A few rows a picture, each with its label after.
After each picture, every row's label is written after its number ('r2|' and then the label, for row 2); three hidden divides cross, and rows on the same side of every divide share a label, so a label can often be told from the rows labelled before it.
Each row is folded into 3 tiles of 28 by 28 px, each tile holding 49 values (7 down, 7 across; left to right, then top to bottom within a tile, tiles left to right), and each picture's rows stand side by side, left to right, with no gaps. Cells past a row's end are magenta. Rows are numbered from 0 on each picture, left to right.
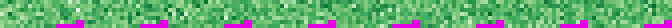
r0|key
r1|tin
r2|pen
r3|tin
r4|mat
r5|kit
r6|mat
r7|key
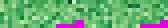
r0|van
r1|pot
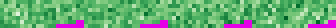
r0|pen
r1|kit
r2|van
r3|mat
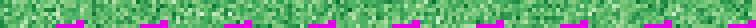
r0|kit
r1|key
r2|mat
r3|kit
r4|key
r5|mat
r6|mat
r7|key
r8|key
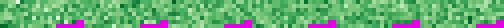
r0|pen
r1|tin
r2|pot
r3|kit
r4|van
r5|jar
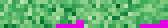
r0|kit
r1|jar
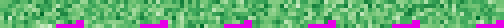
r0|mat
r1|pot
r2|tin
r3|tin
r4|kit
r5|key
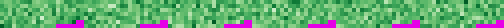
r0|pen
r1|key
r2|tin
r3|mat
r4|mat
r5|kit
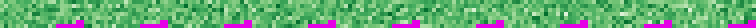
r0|jar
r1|tin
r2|kit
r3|van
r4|tin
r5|pot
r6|mat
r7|key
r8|pen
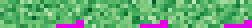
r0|pot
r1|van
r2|van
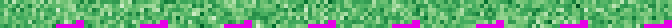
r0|pen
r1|pen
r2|van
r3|pot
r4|van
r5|key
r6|tin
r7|key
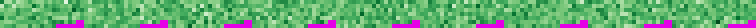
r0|jar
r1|kit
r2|tin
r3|jar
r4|mat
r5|pot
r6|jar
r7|tin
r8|tin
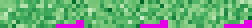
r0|kit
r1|kit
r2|mat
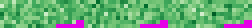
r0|jar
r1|mat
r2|tin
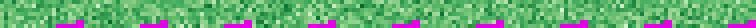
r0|mat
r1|van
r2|key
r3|kit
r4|van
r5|kit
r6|pen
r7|tin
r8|pen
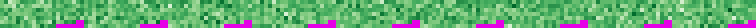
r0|pen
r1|pot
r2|mat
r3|key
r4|tin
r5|mat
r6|mat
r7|tin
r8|jar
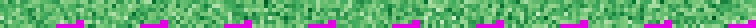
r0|key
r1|pen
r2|key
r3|mat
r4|pen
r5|van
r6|key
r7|jar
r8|key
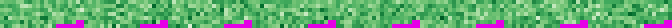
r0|key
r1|jar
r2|kit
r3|jar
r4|tin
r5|jar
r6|pen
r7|van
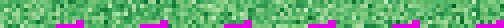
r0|kit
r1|key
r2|van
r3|pot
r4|jar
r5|jar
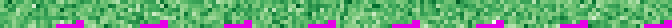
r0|tin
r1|pot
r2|van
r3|mat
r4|key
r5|mat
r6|pot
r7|pen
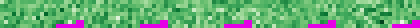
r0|pen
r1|pen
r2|pot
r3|kit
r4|tin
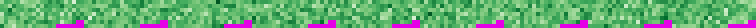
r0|tin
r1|van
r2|tin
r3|jar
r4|mat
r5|mat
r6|van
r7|pen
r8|mat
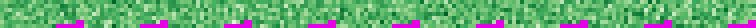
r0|key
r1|jar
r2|pen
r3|tin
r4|pot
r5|mat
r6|pot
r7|pen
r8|kit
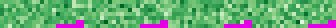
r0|pot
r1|key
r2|mat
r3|tin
